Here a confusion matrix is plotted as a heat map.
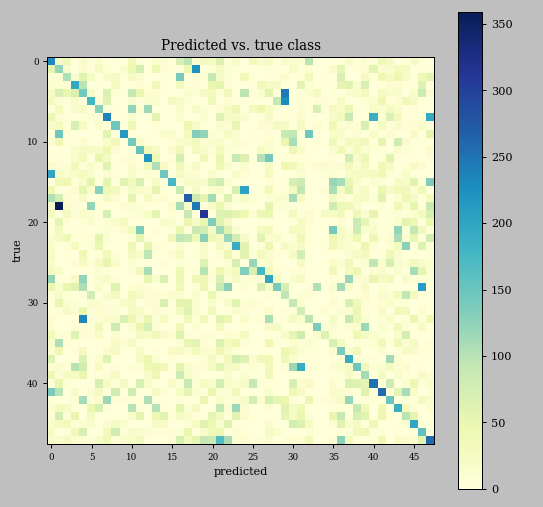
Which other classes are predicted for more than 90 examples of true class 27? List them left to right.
0, 4, 37
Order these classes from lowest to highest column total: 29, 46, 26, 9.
9, 26, 46, 29
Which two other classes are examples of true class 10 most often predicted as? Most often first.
30, 43
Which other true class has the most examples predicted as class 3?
38
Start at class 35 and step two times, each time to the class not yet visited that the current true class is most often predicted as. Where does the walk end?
18
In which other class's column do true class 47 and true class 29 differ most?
21
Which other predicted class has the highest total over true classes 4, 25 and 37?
29
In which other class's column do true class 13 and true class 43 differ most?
23
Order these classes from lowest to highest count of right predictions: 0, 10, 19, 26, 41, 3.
10, 26, 3, 0, 41, 19
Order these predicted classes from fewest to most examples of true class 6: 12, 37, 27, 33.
27, 37, 33, 12
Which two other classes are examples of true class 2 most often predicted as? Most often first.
16, 20
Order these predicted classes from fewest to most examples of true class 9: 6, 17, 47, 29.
6, 17, 47, 29
